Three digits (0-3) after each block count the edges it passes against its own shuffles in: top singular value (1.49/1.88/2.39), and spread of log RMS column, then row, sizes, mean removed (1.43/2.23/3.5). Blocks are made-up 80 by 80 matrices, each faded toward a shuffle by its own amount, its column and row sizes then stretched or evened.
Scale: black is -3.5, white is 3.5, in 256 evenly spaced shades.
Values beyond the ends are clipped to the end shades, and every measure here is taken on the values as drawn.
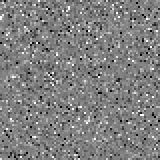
0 0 0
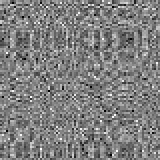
3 0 1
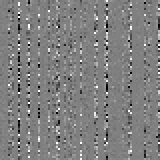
2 3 0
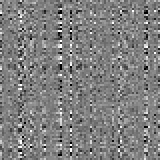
3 3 1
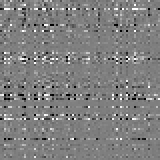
3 2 3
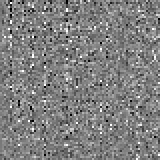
1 2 1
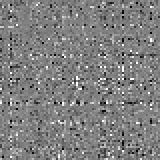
2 2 2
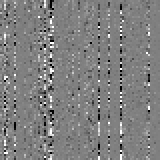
3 3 0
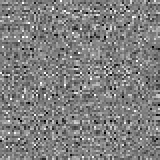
3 1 1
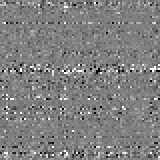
1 1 3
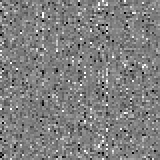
1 2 0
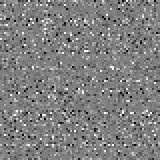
0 0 2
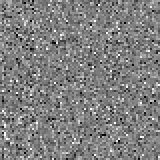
0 1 0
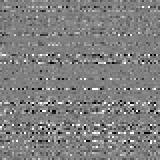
3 1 3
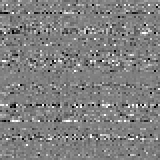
2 0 3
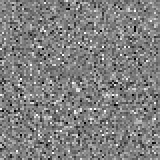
0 1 1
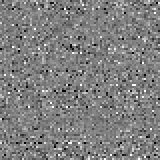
0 0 2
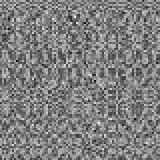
3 0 0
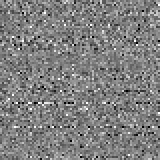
1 0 2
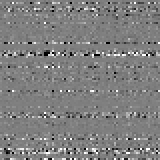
1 1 3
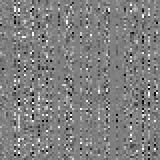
2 3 1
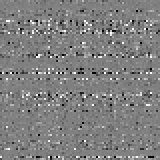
2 1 3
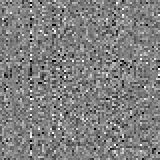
2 2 1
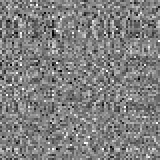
3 1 1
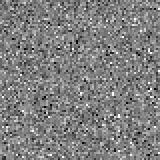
0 0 0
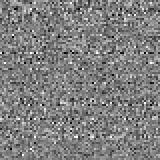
1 0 2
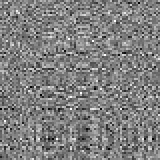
3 0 2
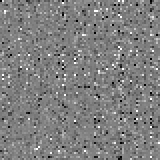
0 2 1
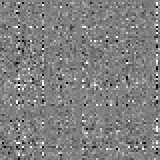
1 2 2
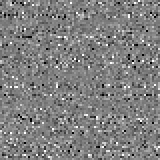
1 0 2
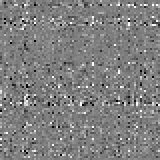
1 2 2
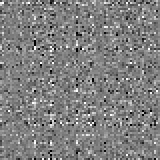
0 2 2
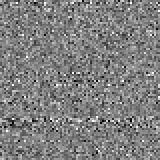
0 0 2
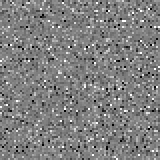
0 0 1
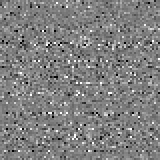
1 0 2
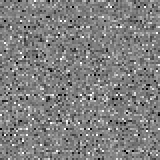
2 0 2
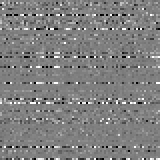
3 0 3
